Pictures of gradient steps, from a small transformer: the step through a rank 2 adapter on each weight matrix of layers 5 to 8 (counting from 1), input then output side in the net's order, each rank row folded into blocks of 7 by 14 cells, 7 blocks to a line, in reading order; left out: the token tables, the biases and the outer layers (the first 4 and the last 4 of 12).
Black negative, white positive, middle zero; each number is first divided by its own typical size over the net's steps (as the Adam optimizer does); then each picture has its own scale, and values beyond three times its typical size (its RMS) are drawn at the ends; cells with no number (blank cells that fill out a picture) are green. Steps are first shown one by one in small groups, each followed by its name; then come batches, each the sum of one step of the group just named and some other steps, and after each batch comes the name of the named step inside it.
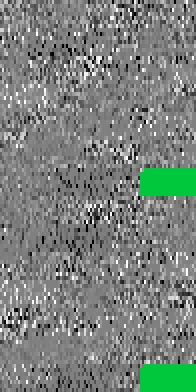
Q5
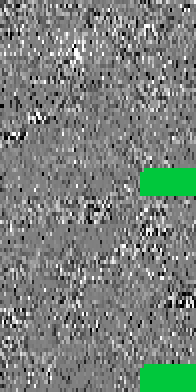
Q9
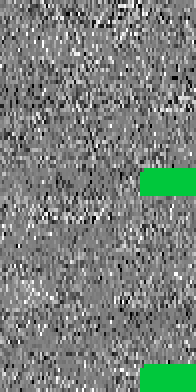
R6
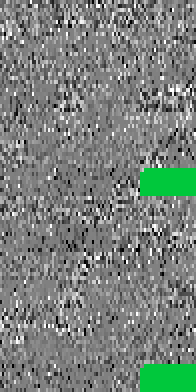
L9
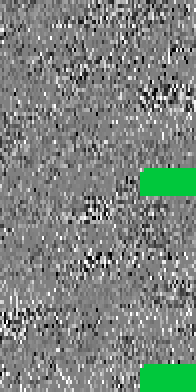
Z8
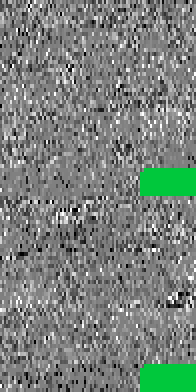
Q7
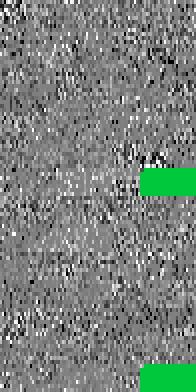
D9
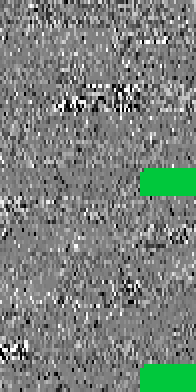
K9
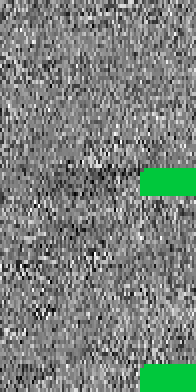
R6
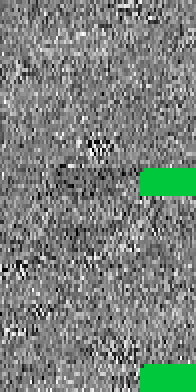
R6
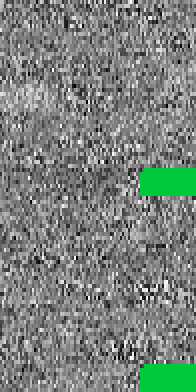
K9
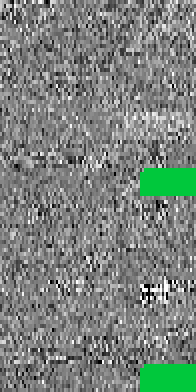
D9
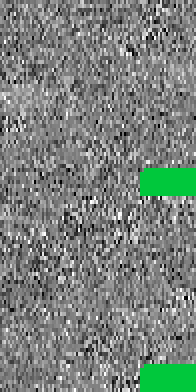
Q7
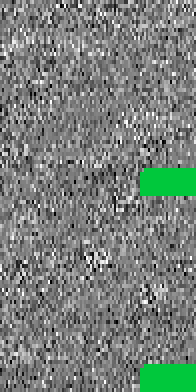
Q9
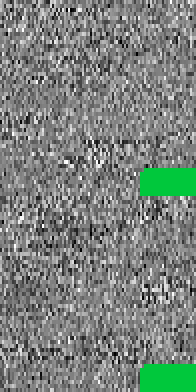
Q9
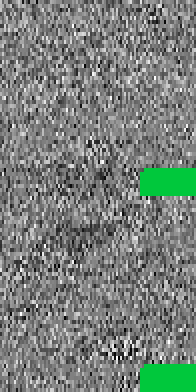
Q5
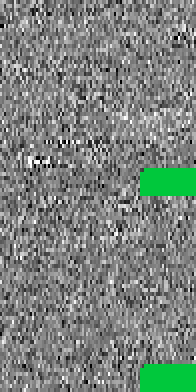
K9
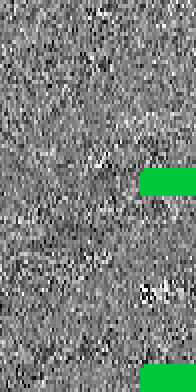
R6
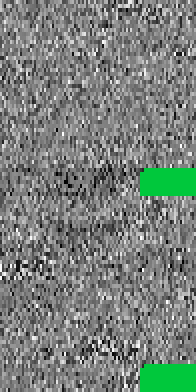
R6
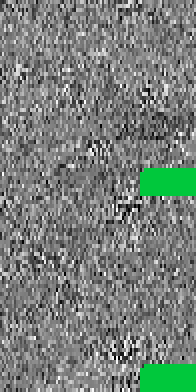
R6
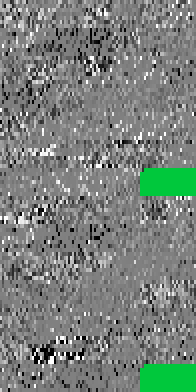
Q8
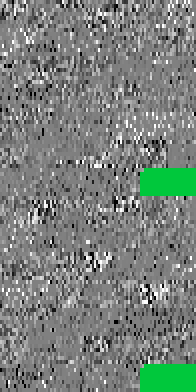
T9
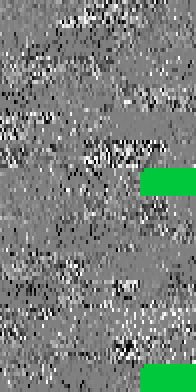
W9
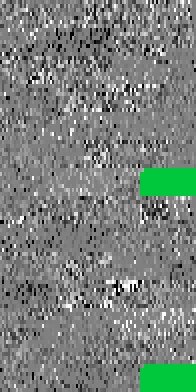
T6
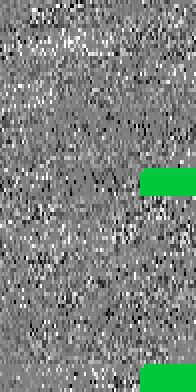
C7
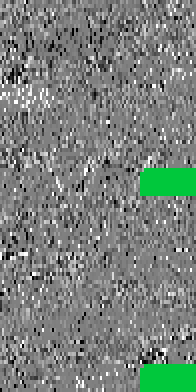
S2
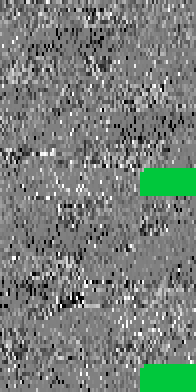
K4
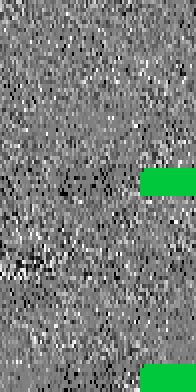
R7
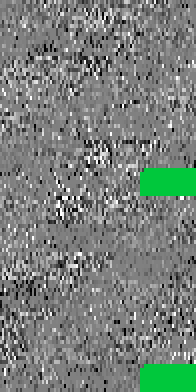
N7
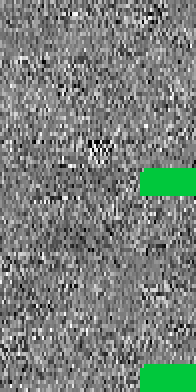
N7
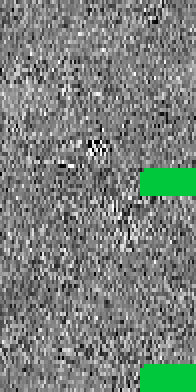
N7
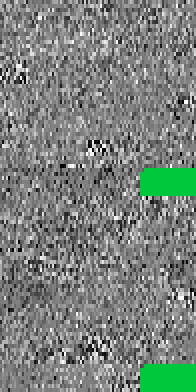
Q8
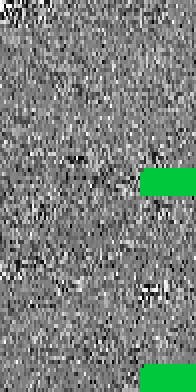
R7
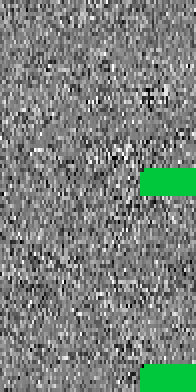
W9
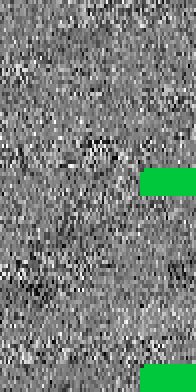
W9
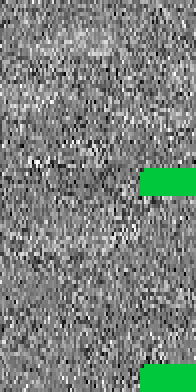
C7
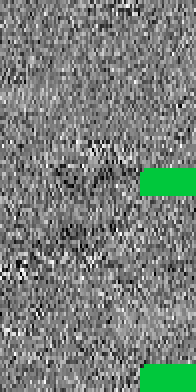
S2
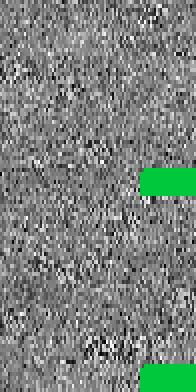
N7
